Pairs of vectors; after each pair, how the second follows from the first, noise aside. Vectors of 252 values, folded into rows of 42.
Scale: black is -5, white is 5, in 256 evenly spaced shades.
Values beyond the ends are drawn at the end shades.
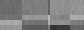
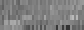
partly zeroed.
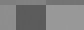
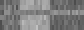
wrapped around, negated.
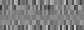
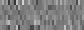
reversed, negated, partly zeroed.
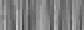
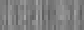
wrapped around, shrunk.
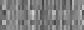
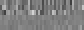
partly zeroed.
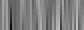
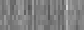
wrapped around, negated, shrunk.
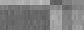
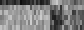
negated, scaled up.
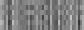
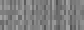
wrapped around, negated, shrunk.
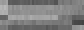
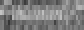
wrapped around, negated.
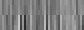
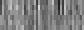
reversed.
